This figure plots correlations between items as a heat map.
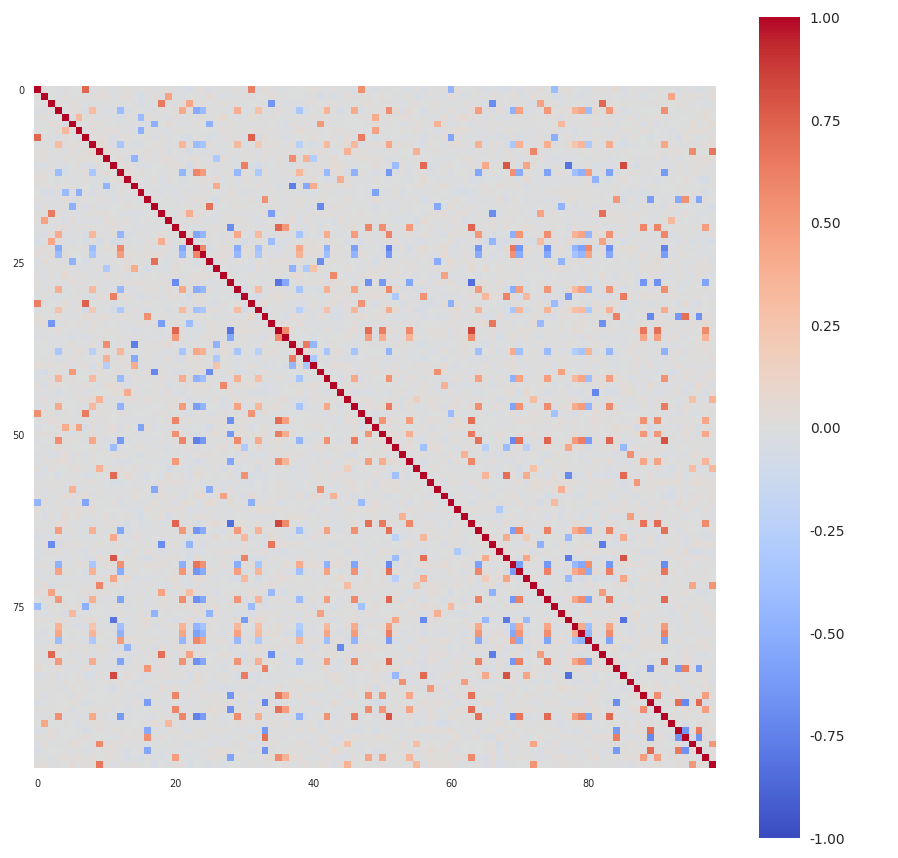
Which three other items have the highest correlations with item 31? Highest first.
7, 0, 47
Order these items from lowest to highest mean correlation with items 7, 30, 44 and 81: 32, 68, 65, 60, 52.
60, 52, 32, 65, 68
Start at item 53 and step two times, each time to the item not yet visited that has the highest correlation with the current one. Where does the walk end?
62
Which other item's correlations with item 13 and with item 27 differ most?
43
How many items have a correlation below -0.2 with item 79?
6
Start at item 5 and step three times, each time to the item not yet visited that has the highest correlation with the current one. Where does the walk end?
76
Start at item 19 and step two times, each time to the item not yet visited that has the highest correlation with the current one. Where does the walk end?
92
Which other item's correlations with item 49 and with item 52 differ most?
15
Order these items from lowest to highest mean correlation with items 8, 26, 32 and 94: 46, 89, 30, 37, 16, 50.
89, 37, 30, 50, 16, 46
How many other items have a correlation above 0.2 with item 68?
6
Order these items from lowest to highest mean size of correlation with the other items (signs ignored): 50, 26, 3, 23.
26, 50, 3, 23
